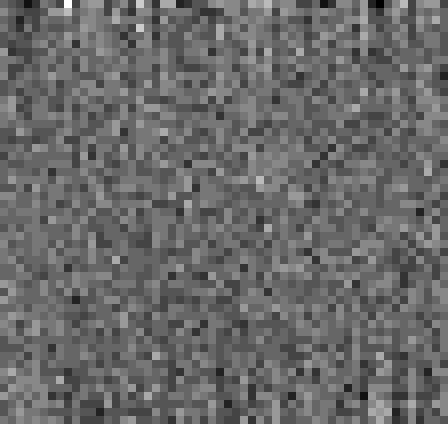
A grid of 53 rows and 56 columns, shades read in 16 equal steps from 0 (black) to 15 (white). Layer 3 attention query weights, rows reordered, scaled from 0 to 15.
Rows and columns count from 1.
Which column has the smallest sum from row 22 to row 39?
18
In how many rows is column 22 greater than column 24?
17
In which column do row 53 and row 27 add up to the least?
53
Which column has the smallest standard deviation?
6
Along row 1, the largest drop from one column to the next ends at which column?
10
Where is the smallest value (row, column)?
1, 48
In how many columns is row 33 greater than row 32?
21
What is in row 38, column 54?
5
